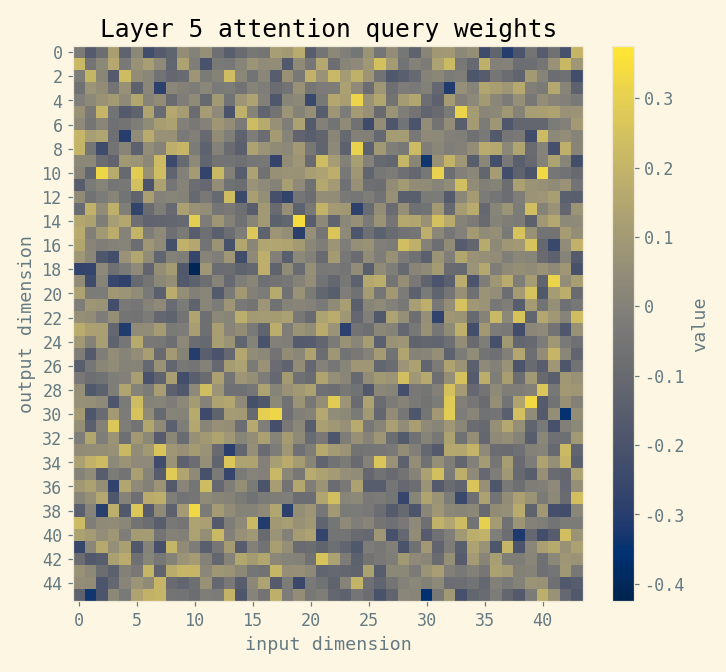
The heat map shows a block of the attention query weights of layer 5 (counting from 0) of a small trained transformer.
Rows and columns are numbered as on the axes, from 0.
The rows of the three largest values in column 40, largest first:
10, 28, 7
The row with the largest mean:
16
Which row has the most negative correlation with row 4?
43
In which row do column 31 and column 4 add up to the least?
19
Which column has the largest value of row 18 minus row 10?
11
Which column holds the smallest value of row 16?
41
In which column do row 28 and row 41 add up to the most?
40
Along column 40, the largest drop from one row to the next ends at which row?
29
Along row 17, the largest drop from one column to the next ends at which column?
14
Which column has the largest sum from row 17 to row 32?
33
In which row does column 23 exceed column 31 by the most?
22
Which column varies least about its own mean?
23
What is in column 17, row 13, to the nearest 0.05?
-0.1
